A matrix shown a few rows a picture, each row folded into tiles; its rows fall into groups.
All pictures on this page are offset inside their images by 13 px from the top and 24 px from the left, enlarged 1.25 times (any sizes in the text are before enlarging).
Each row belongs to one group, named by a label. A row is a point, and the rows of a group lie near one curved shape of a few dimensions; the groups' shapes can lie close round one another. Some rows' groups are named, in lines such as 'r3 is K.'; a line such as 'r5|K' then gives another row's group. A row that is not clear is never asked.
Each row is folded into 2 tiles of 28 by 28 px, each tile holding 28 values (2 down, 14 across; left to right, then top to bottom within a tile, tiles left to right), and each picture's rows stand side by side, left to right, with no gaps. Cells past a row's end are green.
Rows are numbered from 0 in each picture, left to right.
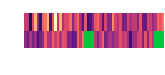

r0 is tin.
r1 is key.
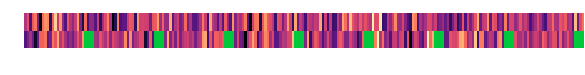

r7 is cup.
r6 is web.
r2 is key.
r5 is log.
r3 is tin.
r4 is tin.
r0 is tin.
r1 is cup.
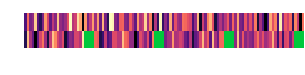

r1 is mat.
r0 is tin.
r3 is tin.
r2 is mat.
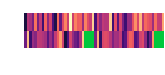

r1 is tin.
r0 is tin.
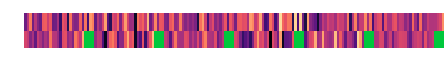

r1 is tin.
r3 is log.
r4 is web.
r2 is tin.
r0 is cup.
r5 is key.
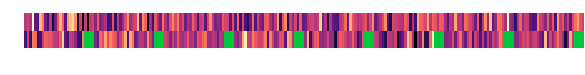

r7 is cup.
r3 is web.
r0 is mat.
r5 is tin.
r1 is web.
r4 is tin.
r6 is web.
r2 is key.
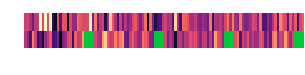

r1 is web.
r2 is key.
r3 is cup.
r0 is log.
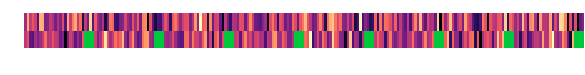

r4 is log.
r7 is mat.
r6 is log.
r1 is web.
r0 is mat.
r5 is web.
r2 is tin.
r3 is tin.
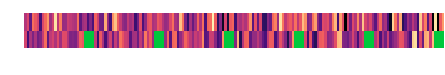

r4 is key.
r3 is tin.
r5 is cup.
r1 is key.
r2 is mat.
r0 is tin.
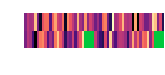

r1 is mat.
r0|tin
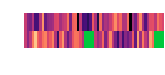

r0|web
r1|mat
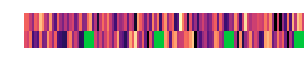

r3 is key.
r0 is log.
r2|web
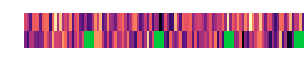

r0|tin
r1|log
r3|log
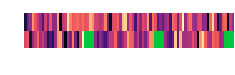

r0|tin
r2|mat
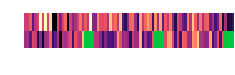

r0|log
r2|log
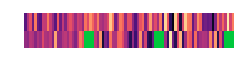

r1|log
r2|key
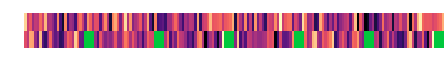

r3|tin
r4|web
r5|tin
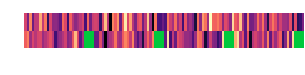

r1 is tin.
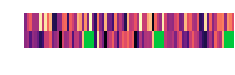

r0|log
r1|tin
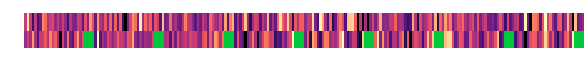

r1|tin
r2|cup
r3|tin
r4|mat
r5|log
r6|log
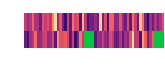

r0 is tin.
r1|mat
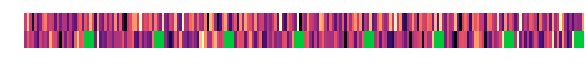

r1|tin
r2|mat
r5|log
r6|tin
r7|mat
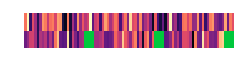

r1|tin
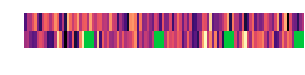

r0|tin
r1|tin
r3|web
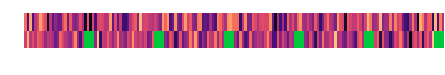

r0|web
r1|tin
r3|key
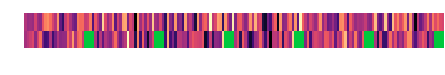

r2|tin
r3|log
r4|tin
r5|key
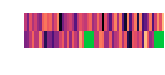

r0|mat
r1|key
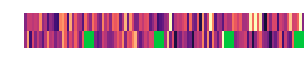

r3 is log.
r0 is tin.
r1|tin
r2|mat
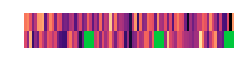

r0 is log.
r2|web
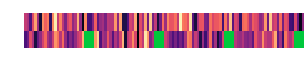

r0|tin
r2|log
